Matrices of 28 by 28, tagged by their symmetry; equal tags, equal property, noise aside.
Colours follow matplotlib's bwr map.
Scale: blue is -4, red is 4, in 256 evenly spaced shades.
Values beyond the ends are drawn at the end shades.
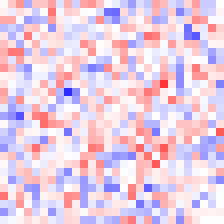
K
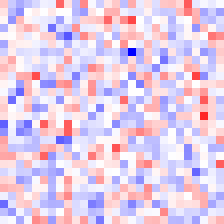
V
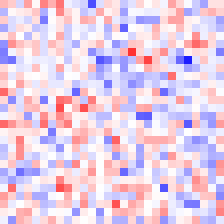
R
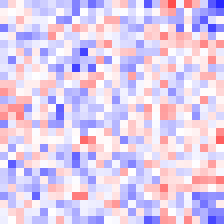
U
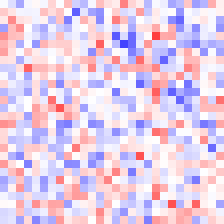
V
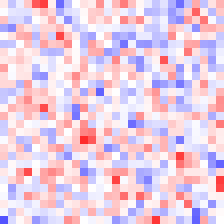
V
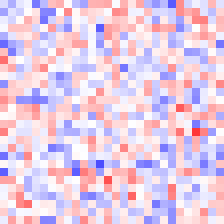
K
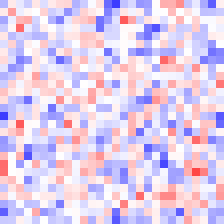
K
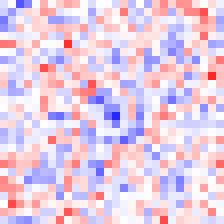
K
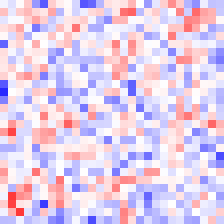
K
